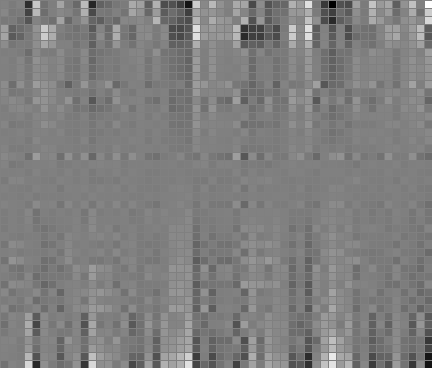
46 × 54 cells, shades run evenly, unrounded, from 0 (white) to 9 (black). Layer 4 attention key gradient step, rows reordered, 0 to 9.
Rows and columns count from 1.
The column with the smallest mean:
6
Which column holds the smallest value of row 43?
42
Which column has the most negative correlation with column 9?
29
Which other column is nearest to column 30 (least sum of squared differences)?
49
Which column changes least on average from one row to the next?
18
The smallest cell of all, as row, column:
1, 54
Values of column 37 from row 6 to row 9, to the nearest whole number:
3 4 4 4
